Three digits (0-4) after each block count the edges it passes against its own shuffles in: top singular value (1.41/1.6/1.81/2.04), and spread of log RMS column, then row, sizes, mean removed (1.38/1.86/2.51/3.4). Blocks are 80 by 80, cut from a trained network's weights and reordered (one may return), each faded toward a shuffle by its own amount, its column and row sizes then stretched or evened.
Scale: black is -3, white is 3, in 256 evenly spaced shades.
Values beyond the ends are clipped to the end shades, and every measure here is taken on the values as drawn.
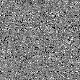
0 0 2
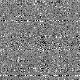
1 2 3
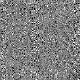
2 3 0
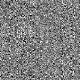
2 2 0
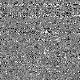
0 1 3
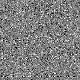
2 0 1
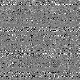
1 1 4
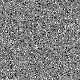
0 1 0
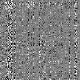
2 4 2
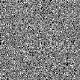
2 2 0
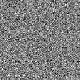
3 0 1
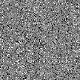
2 2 0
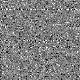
2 1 2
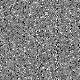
1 2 0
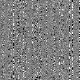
0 4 0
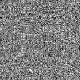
2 0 1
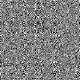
1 3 1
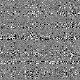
1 3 4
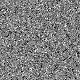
0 0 0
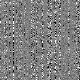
2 4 1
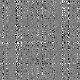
3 4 3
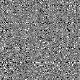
3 2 2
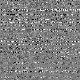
0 1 4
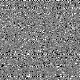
3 1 3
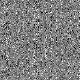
0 3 0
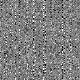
3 3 0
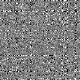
2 2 3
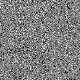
0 3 0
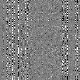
3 4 0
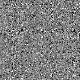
0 2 1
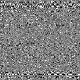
4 0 3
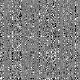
3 4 1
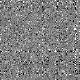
0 3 2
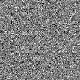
2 0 0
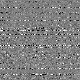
1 1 4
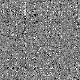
0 2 2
